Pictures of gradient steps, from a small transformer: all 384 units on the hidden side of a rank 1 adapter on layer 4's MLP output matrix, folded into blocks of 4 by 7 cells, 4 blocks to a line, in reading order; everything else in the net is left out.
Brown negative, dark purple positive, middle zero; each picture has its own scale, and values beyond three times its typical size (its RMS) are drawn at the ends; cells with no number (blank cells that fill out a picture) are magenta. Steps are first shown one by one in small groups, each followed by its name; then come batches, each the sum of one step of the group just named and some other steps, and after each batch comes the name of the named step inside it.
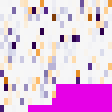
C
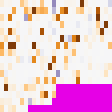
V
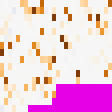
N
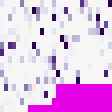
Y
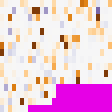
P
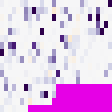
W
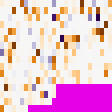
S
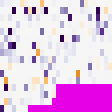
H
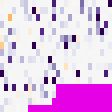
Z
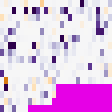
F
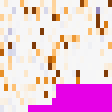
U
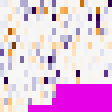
V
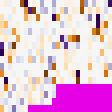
S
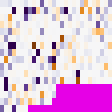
P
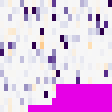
Y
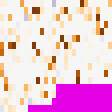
V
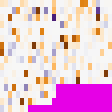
P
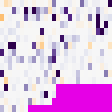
F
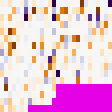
V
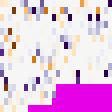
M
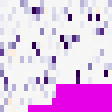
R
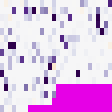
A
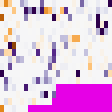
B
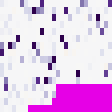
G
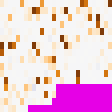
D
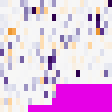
A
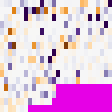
M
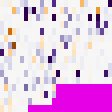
M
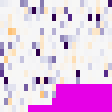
M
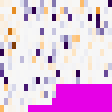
M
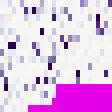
A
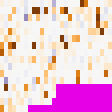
D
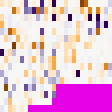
M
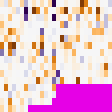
D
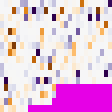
M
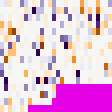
G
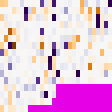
B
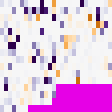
G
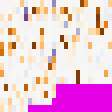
D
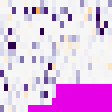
A
